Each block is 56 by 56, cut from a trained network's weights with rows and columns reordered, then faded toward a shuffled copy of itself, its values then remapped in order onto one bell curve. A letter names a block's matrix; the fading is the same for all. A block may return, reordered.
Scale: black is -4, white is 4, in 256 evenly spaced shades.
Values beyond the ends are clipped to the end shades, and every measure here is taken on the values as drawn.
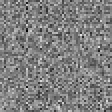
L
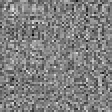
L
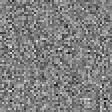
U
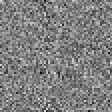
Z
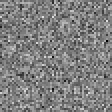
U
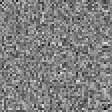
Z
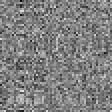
L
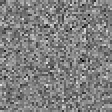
Z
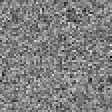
U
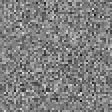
Z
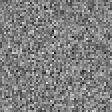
U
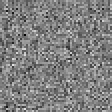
Z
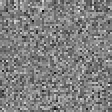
Z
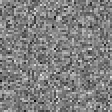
L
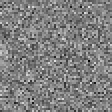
U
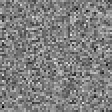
U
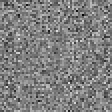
Z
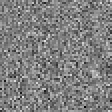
U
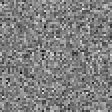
U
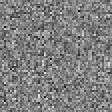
Z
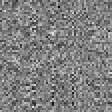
L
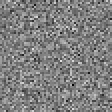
U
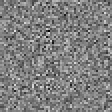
Z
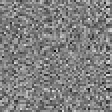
L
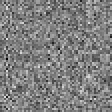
L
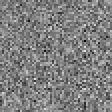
U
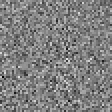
Z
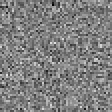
U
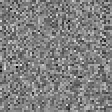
U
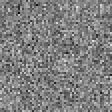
U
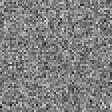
U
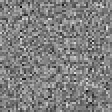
L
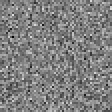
U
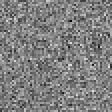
U
